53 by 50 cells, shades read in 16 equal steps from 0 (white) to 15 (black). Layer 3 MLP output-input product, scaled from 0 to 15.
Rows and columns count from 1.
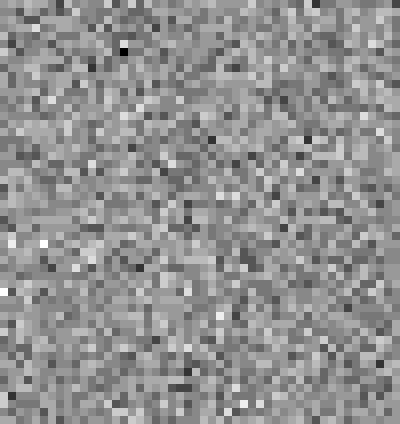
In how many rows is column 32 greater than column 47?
17
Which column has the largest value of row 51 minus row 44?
24
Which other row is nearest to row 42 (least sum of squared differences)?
10
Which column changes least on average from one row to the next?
50
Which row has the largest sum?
7
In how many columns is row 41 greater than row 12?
19
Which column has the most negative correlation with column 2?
47
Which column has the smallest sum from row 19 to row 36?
21
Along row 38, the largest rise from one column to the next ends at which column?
5
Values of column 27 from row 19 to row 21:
6 9 5
